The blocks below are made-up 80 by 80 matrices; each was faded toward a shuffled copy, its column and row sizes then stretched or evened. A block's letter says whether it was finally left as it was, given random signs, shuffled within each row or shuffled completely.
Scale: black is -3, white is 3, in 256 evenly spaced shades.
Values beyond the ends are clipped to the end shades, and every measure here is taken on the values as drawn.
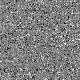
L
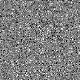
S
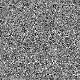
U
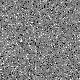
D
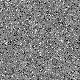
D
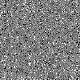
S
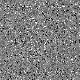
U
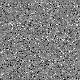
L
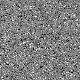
L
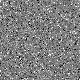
D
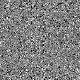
U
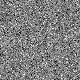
D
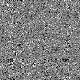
S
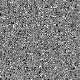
U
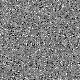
L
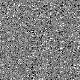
S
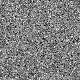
D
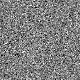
L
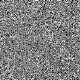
U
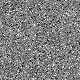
D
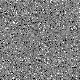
U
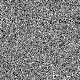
L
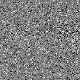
S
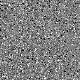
U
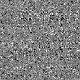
S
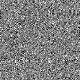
S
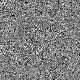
U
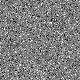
D
